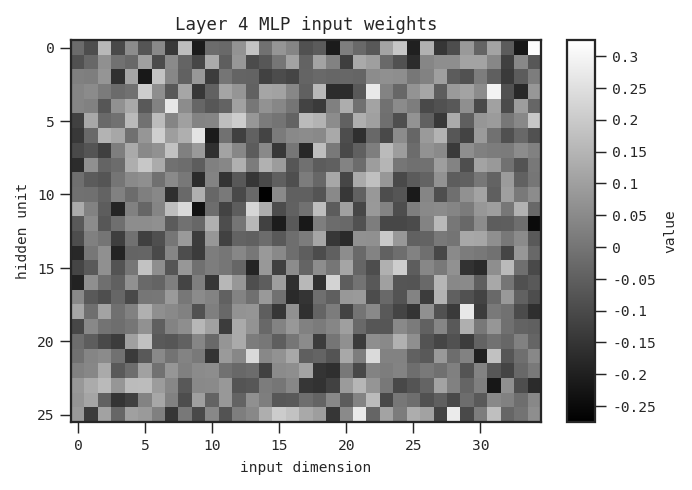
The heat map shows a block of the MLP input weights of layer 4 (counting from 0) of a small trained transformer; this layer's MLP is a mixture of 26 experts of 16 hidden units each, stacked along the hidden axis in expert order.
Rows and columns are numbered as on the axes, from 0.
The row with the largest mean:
5
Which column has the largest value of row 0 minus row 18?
34
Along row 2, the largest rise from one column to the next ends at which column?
6
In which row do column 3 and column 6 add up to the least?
14
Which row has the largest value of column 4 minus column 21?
20
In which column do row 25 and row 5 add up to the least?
27
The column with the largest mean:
22
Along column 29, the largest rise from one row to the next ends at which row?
18
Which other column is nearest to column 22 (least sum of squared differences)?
1
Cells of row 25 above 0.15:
5
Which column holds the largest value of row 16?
19
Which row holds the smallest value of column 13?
15
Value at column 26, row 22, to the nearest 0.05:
0
